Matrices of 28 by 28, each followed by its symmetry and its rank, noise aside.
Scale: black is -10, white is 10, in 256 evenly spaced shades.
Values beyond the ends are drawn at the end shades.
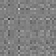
antisymmetric, rank two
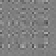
antisymmetric, rank two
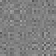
symmetric, rank three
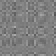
no symmetry, rank two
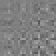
antisymmetric, rank two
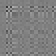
symmetric, rank one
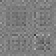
symmetric, rank three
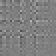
antisymmetric, rank two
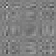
symmetric, rank two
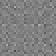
no symmetry, rank three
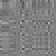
antisymmetric, rank two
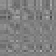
no symmetry, rank two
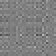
no symmetry, rank three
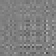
antisymmetric, rank two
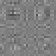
no symmetry, rank three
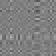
antisymmetric, rank two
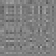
antisymmetric, rank two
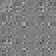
symmetric, rank three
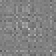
symmetric, rank three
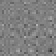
symmetric, rank three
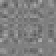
symmetric, rank two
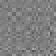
symmetric, rank three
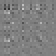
no symmetry, rank two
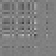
symmetric, rank one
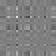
symmetric, rank one
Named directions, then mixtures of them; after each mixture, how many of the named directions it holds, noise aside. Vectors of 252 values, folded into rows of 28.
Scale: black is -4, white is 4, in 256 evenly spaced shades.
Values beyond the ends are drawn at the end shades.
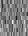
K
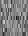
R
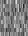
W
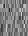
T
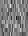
four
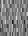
one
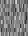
one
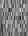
two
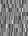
two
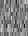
two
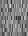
three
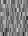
four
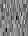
four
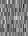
three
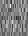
three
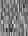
two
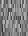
two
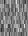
two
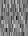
three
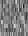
two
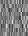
two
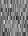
one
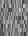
two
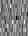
two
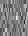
three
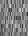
three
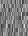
two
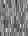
two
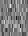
four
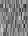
one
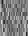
two
